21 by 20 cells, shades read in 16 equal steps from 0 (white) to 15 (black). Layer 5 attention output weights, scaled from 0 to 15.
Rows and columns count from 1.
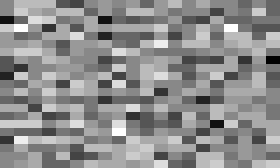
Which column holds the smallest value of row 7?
9
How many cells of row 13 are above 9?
5
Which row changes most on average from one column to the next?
10
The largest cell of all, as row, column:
8, 20
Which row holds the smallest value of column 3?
3
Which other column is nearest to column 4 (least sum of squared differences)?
13
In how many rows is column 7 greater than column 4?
13
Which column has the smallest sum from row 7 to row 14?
4
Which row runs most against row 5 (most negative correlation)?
19
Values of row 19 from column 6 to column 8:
10 4 4
